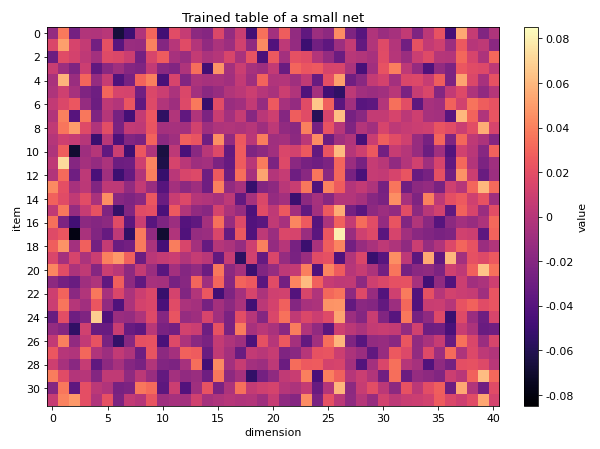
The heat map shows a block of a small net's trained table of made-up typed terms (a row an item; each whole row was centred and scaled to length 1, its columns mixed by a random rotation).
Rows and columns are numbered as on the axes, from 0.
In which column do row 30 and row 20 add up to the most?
26
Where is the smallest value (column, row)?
2, 17
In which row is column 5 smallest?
24
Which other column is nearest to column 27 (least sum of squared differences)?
16
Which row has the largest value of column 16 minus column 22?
14
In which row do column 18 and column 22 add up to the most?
21
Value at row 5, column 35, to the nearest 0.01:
-0.02
